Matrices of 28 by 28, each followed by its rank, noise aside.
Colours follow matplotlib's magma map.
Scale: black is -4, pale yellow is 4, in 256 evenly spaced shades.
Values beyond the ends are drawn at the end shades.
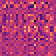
three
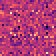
six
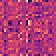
four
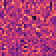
eight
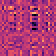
three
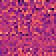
six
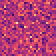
six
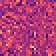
eight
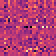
three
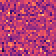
eight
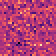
eight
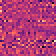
six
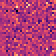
eight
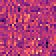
six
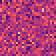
eight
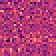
six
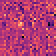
four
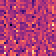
four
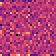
six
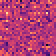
six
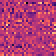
four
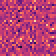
six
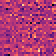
six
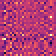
three
